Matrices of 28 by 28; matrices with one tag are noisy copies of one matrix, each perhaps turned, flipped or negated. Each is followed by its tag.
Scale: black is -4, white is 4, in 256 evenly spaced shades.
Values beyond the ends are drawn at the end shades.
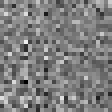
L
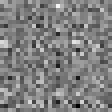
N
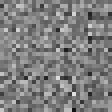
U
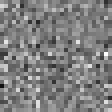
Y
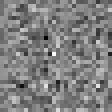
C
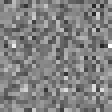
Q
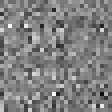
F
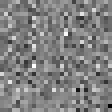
U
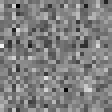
Q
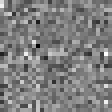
Y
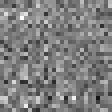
L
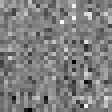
L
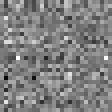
N
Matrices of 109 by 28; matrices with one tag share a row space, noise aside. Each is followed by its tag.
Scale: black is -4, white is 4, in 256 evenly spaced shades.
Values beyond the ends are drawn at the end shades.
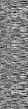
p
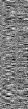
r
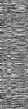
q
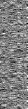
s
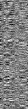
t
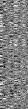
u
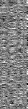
s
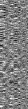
u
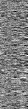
p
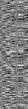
r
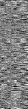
p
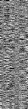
t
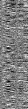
r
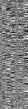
r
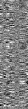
t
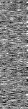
s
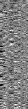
u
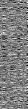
s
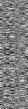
t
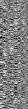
u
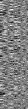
u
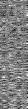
s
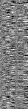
r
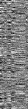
q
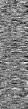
p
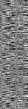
r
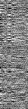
q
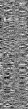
t
